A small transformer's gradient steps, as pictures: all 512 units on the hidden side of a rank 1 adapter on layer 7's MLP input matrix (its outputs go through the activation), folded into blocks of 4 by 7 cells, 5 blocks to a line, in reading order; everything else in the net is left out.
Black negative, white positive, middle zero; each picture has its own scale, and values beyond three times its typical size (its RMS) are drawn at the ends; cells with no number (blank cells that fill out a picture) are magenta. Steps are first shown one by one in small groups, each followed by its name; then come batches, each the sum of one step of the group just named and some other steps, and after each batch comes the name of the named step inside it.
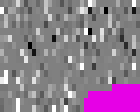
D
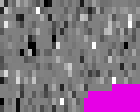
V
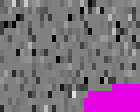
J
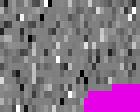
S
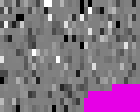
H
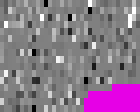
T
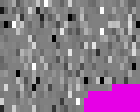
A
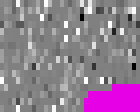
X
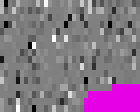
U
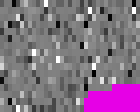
H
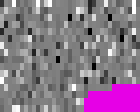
J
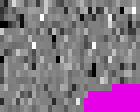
X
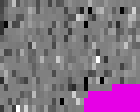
J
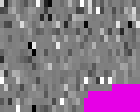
U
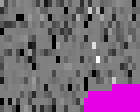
V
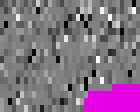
U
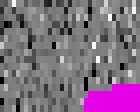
V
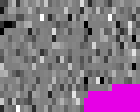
J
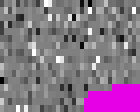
H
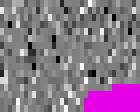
D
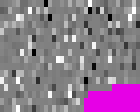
T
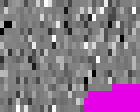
U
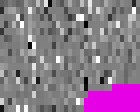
A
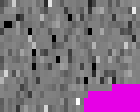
J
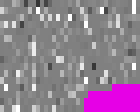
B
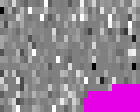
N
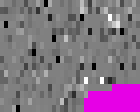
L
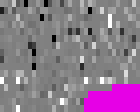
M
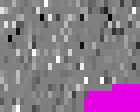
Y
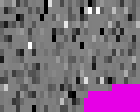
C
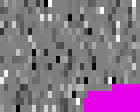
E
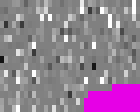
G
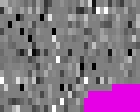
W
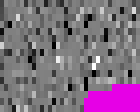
M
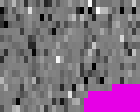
W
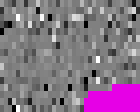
N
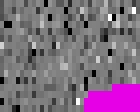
L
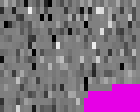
M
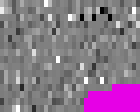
Y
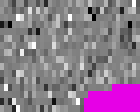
B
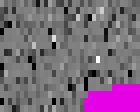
E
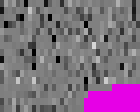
M
